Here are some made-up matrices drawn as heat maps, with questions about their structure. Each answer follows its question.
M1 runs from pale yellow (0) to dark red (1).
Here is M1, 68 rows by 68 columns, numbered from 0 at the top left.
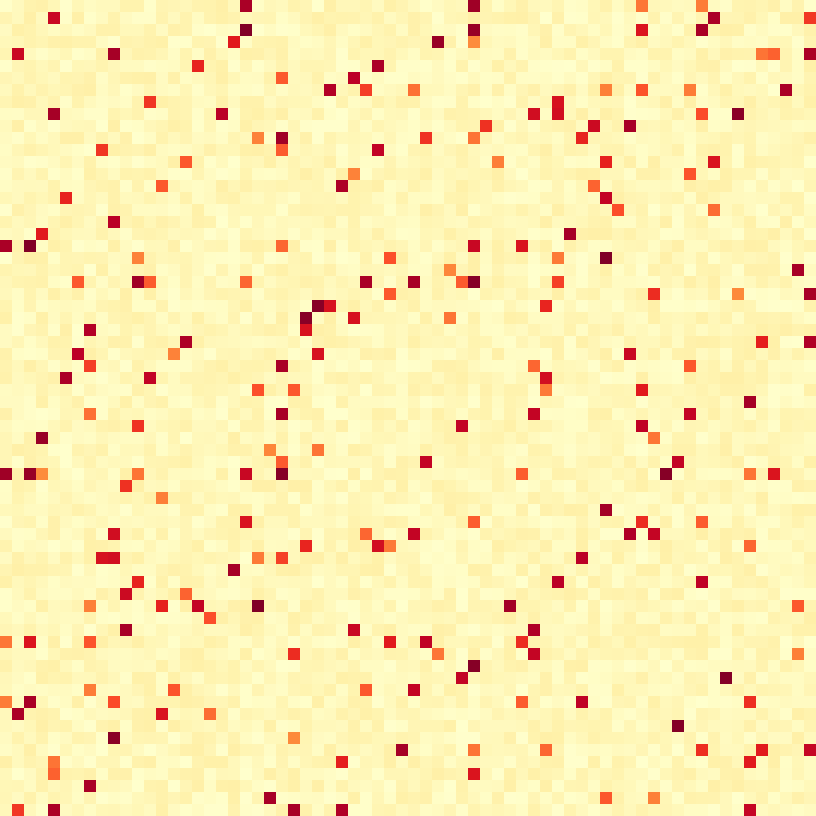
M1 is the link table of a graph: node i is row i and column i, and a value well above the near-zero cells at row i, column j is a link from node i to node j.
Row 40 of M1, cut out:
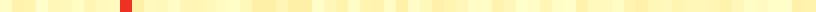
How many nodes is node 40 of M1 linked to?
1
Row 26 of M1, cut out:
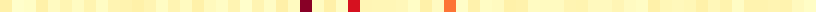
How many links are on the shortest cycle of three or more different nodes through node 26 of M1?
7
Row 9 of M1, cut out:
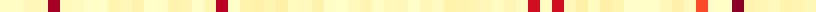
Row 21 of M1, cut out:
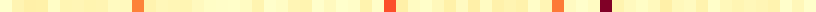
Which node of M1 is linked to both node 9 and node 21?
node 46
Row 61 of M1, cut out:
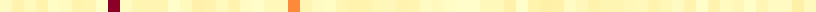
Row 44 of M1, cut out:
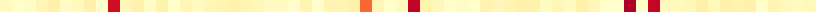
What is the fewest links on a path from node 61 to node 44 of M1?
2
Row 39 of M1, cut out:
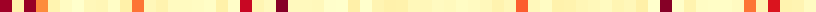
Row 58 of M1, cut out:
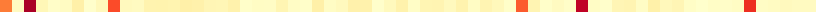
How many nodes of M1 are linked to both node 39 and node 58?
4
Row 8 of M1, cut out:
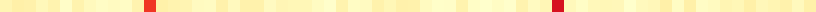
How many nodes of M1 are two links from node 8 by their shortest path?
5
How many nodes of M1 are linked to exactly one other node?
10
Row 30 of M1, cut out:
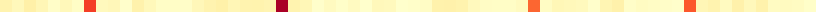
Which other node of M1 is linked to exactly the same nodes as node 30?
node 34
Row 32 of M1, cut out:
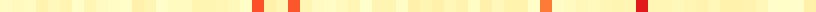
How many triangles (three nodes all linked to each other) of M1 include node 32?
0
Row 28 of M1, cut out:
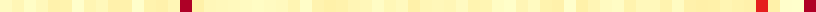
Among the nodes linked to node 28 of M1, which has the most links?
node 67
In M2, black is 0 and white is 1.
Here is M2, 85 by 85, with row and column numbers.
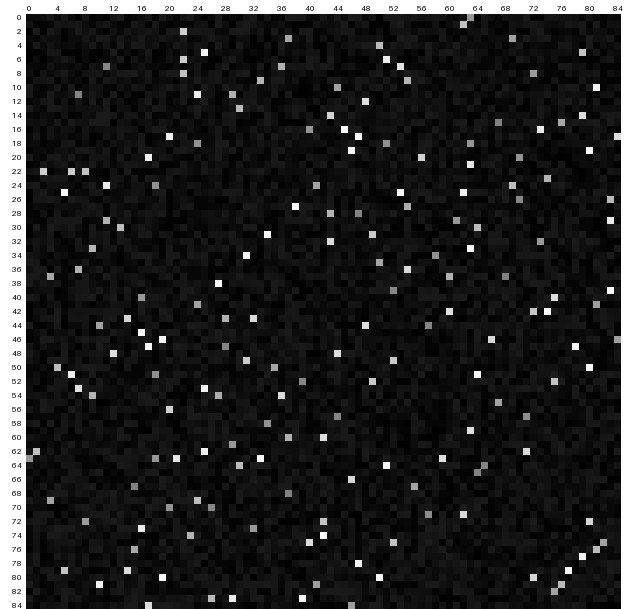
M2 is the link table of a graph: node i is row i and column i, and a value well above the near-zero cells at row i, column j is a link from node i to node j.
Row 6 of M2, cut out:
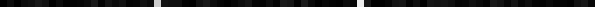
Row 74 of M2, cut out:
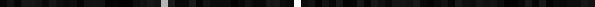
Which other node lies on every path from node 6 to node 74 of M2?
node 42
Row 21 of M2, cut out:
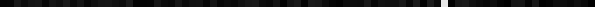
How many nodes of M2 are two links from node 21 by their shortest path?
4
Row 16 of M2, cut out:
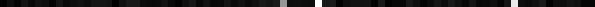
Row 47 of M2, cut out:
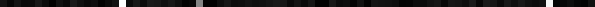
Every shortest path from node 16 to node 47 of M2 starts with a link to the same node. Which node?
node 73
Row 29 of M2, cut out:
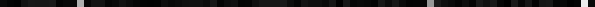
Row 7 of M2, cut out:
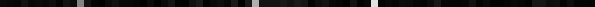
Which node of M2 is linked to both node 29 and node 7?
node 11
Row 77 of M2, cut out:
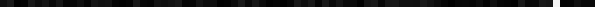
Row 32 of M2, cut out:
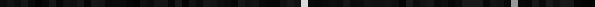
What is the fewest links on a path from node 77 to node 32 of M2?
4
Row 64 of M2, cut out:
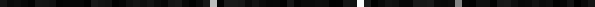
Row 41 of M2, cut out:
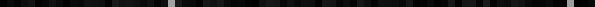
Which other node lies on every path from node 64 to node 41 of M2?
node 51
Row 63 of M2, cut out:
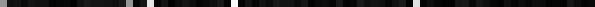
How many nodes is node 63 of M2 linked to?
5
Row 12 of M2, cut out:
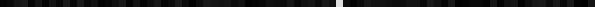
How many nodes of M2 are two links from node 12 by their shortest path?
1
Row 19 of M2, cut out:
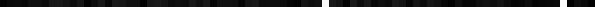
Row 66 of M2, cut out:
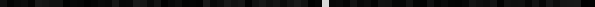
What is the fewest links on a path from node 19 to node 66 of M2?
2
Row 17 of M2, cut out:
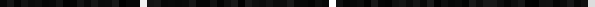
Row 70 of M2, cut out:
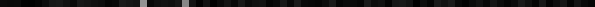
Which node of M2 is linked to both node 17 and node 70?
node 20
